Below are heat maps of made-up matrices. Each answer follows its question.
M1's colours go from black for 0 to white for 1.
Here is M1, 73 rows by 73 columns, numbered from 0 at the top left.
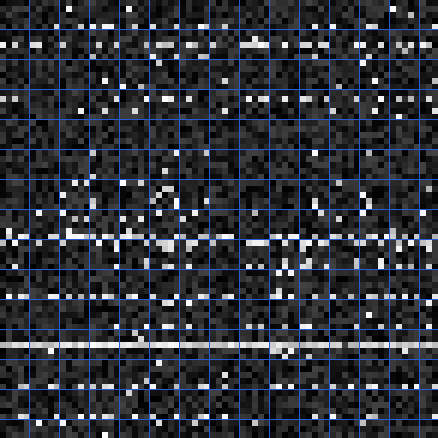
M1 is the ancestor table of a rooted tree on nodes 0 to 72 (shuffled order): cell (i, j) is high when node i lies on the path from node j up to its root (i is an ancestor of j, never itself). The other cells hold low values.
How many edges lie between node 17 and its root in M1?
9
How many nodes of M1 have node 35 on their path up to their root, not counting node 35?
8
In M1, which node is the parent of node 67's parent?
58
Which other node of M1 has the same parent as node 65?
11
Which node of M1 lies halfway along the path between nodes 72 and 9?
18
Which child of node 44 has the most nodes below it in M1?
54
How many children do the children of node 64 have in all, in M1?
4
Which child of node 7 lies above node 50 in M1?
40
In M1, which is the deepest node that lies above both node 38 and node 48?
49
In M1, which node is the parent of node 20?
14
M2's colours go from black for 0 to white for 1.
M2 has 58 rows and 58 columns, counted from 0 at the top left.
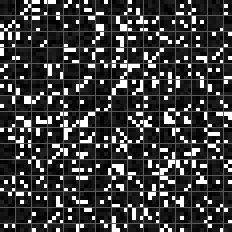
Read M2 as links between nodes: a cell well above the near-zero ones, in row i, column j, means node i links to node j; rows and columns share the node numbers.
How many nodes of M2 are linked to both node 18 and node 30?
4
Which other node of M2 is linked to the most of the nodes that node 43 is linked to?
node 9
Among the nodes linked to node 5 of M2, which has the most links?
node 35
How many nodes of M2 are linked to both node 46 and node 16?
6
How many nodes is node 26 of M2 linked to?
7
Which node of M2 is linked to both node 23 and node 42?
node 10
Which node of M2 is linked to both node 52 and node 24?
node 36
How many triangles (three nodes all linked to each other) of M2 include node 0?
5
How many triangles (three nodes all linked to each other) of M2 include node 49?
6
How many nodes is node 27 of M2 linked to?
6
